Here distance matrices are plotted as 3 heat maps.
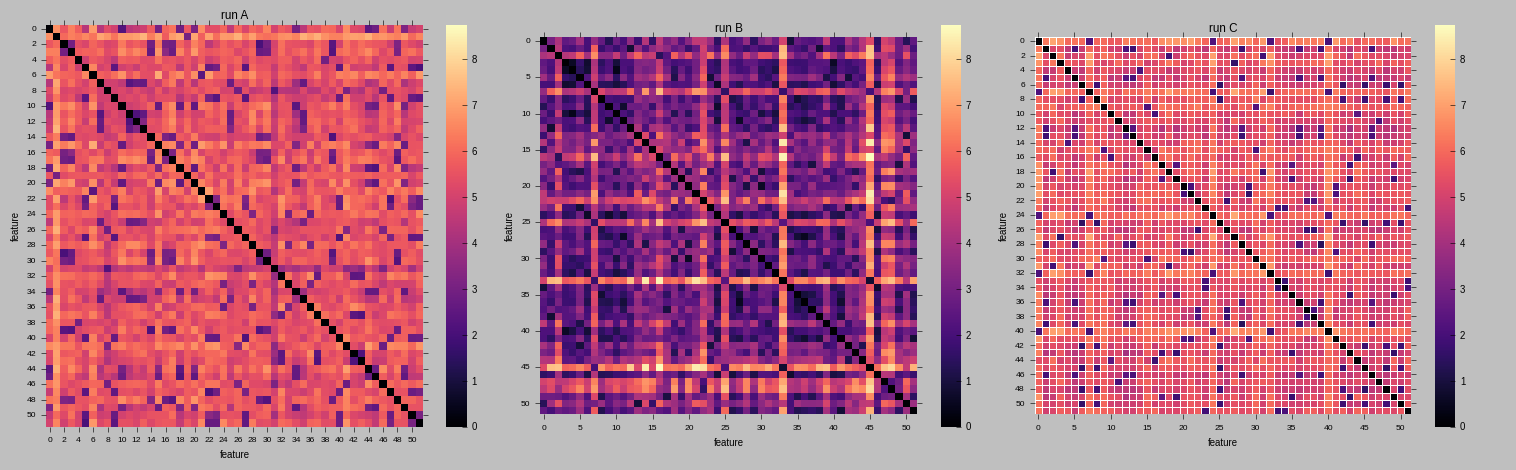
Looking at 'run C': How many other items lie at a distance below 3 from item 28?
7
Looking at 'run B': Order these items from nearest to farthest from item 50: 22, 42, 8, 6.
6, 8, 42, 22
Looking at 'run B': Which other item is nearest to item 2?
16
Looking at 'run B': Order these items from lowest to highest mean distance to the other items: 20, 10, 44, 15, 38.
10, 38, 20, 15, 44
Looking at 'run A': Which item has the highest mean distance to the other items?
1
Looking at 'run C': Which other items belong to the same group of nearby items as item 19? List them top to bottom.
17, 35, 43, 49
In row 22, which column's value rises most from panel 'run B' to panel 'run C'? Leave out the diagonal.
48
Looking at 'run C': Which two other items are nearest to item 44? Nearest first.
16, 10
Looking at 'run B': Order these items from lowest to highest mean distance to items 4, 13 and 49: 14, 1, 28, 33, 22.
1, 28, 14, 22, 33
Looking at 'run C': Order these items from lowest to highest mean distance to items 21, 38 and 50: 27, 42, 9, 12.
42, 12, 27, 9
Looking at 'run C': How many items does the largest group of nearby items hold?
8
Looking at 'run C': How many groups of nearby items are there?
13
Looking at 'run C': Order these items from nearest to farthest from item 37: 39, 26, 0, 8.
26, 39, 8, 0
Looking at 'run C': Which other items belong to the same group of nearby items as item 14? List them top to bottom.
4
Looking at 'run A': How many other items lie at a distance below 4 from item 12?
5
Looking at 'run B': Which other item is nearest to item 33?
45
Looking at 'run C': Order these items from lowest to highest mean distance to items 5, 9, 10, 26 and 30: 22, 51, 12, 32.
12, 22, 51, 32
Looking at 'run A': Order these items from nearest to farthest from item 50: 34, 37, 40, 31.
40, 31, 34, 37
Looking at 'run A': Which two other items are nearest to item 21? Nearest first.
6, 31
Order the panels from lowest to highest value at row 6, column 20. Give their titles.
run B, run C, run A
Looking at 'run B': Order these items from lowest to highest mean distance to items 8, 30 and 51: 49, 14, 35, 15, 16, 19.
35, 49, 19, 14, 15, 16
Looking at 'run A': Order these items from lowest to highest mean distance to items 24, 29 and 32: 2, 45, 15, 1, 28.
2, 28, 45, 15, 1
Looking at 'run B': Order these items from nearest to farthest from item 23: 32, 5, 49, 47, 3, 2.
5, 3, 32, 49, 47, 2
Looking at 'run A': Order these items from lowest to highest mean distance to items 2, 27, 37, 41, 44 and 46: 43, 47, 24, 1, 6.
43, 47, 24, 6, 1
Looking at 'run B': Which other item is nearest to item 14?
28
